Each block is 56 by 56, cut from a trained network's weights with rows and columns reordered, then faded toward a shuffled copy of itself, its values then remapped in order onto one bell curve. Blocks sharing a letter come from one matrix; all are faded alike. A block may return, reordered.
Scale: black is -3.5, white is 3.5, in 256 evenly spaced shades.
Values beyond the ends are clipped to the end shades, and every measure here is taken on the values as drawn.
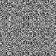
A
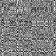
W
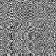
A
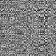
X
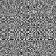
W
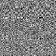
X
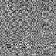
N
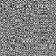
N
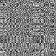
N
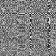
W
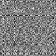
W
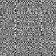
W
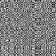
N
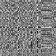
W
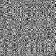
W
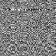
X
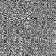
X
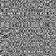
N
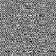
N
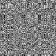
A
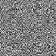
X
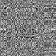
N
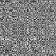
X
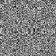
A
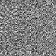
A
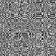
W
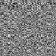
N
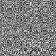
X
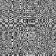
W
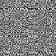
W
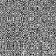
A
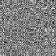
N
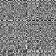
W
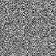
A
